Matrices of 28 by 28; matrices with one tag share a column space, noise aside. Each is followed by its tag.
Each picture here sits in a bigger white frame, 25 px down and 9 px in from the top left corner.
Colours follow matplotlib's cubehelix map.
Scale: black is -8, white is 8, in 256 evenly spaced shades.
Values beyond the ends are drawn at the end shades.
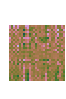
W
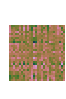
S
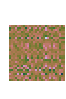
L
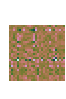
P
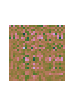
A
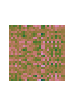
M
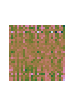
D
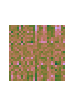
S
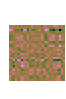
P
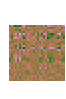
A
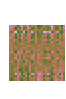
D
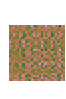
M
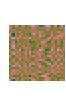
M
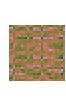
L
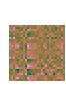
L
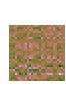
L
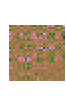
A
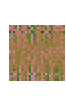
D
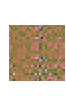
L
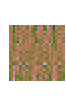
S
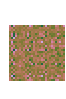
M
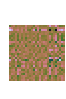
P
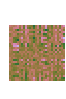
W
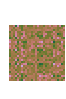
M
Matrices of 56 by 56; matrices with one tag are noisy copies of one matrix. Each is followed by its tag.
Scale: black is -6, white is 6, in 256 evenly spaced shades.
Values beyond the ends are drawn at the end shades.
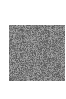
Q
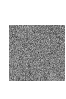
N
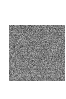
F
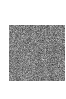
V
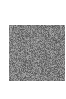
Q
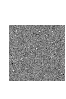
Q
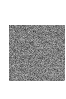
F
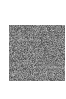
F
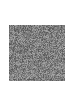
F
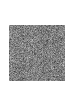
Q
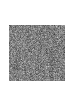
V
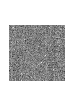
V
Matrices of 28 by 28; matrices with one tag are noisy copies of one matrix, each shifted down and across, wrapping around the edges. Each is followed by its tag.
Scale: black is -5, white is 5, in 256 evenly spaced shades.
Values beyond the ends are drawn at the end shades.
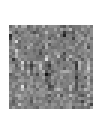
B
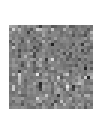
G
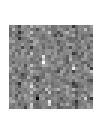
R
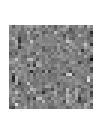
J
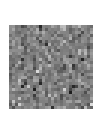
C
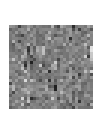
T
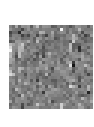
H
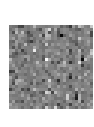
J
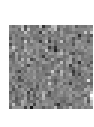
T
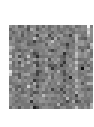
R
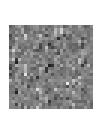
C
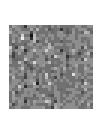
J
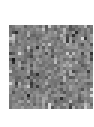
T
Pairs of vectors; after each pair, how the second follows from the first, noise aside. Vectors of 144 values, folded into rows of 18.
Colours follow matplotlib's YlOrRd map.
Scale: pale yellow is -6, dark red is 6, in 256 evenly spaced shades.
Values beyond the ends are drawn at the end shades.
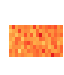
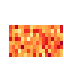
wrapped around, scaled up.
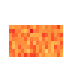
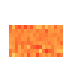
reversed, negated, partly zeroed.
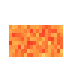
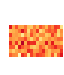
wrapped around, scaled up.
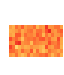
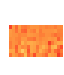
reversed, negated, partly zeroed.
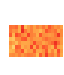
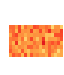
shuffled.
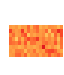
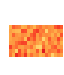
shuffled.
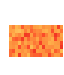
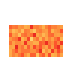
shuffled.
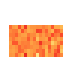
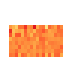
reversed, negated, partly zeroed.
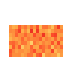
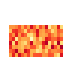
wrapped around, scaled up.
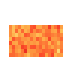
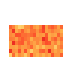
shuffled.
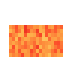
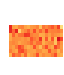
shuffled.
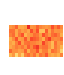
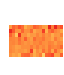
reversed, negated, partly zeroed.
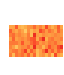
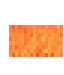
negated, shrunk.
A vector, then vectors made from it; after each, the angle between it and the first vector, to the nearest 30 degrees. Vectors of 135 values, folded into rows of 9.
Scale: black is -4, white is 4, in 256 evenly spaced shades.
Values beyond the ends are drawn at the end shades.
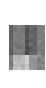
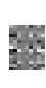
90 degrees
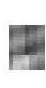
30 degrees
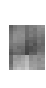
30 degrees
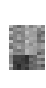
150 degrees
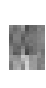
30 degrees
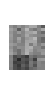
150 degrees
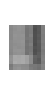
60 degrees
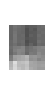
30 degrees
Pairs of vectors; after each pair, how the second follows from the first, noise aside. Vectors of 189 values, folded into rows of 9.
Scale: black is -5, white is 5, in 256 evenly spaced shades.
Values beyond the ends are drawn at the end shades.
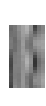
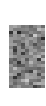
shuffled.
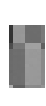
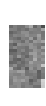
reversed, negated, partly zeroed.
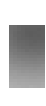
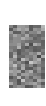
shuffled.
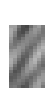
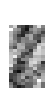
scaled up.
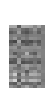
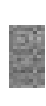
reversed, shrunk.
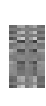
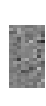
wrapped around, negated, partly zeroed.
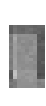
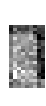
scaled up.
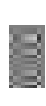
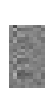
reversed, negated, shrunk.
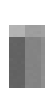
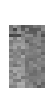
negated, partly zeroed.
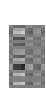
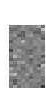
wrapped around, negated, partly zeroed.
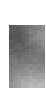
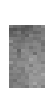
reversed, negated, shrunk.
